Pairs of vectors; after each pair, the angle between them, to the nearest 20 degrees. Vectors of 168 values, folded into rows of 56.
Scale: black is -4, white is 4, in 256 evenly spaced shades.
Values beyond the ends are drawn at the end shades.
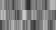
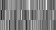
120 degrees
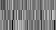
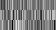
20 degrees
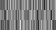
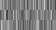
140 degrees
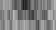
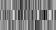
60 degrees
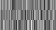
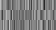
80 degrees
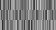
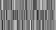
60 degrees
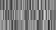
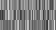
120 degrees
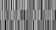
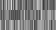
140 degrees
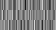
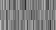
60 degrees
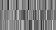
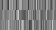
20 degrees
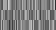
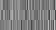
120 degrees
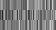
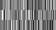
140 degrees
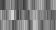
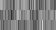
140 degrees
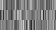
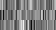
20 degrees
